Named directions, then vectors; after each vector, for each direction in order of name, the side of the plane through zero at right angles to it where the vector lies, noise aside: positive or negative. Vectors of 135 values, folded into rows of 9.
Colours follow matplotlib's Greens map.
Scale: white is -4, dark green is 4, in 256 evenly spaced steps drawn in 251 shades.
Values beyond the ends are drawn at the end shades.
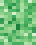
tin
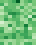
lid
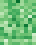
positive, positive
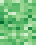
negative, positive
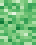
negative, positive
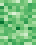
negative, positive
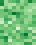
positive, negative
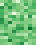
negative, positive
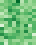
positive, positive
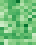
positive, positive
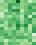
positive, positive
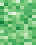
negative, positive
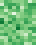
negative, positive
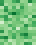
positive, negative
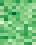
positive, negative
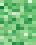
negative, positive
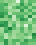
negative, negative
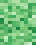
negative, positive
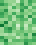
negative, negative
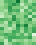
positive, positive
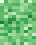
negative, positive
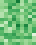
positive, positive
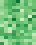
positive, positive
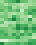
positive, positive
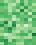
negative, negative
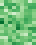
negative, positive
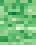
positive, negative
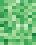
negative, negative
